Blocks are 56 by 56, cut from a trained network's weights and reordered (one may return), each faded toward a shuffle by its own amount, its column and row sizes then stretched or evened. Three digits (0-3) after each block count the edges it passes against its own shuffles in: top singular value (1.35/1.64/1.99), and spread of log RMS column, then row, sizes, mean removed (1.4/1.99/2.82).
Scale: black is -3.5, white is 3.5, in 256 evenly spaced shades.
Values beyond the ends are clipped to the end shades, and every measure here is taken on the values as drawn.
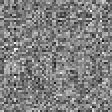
3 1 0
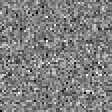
0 0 1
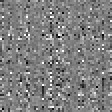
1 3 2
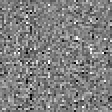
0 2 1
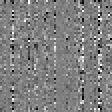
2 3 1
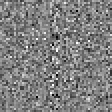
0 2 0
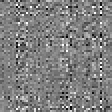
3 3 2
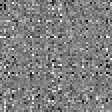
1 2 2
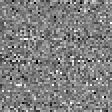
0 0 2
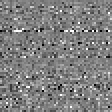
1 1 3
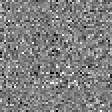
1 1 2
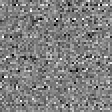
0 0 2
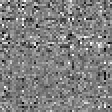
1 2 2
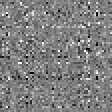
0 2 2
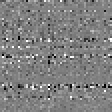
1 2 3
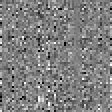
0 3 1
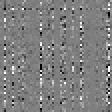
2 3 1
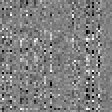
2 3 1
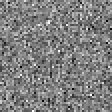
0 0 0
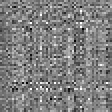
3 2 2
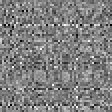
3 0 2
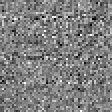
1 1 2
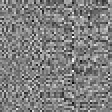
3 2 0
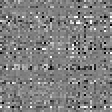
1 2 3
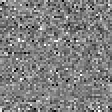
0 0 2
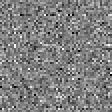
2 1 2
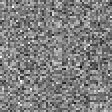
3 0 0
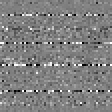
3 0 3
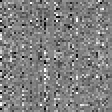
1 3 1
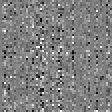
0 3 1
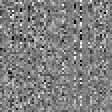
1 3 0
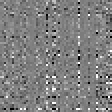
2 3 2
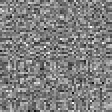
3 0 1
